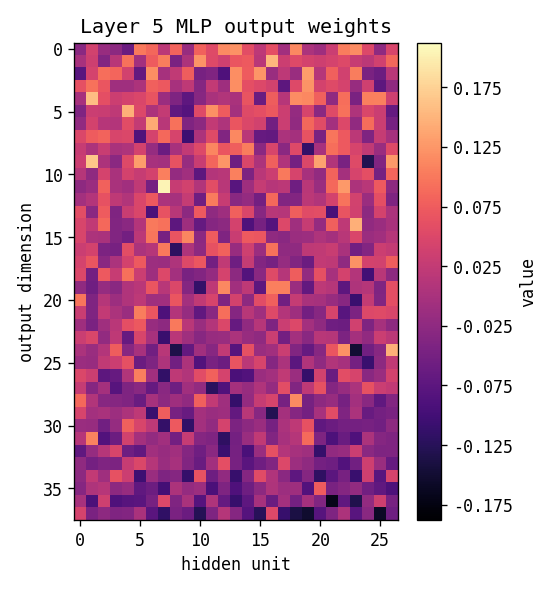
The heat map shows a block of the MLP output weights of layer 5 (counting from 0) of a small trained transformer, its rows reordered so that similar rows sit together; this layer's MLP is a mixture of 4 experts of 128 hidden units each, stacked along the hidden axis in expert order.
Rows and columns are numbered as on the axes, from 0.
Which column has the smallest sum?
9
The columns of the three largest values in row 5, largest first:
4, 11, 22
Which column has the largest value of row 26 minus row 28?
5
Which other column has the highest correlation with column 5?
12
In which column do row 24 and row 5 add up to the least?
8
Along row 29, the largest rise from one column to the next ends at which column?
7
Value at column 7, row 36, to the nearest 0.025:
0.05
